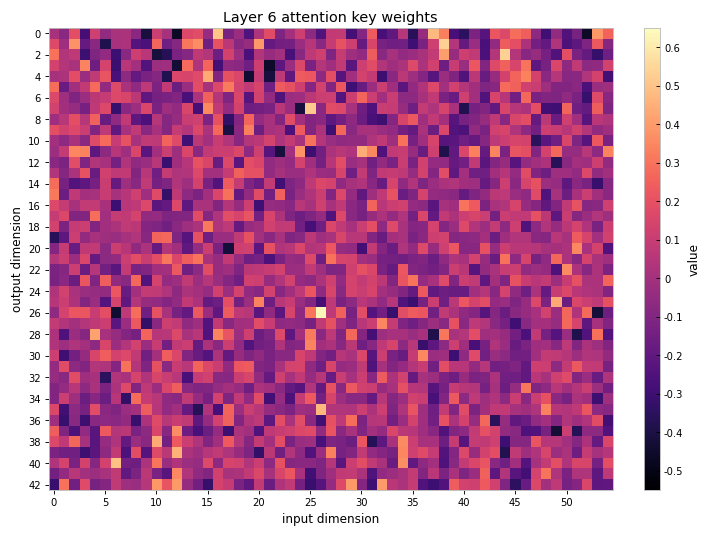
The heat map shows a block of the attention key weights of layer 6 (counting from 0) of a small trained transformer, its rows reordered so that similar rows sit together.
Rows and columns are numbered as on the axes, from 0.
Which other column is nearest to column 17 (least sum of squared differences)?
47
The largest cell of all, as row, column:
26, 26
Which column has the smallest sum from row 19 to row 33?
37
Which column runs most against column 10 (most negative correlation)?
44
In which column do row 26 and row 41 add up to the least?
53
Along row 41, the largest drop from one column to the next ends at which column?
43
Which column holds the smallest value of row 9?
17
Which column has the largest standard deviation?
38
